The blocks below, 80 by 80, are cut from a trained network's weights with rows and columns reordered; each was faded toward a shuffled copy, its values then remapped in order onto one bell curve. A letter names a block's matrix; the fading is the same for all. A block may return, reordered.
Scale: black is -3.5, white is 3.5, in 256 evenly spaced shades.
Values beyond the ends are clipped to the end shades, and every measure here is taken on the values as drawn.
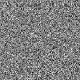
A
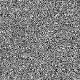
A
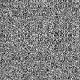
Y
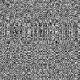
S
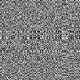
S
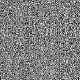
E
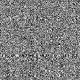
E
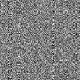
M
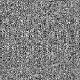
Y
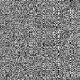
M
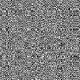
M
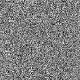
A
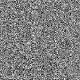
A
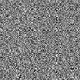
S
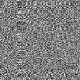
S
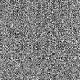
Y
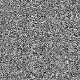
A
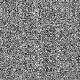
E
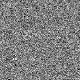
A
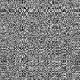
S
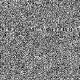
Y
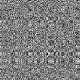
S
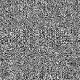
E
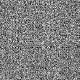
E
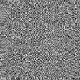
M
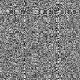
M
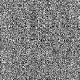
E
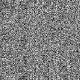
E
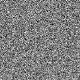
A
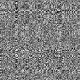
S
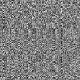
M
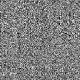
Y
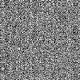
Y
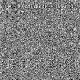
Y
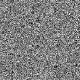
A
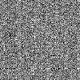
E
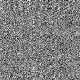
Y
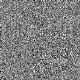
A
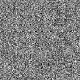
Y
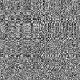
S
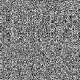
E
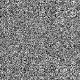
E
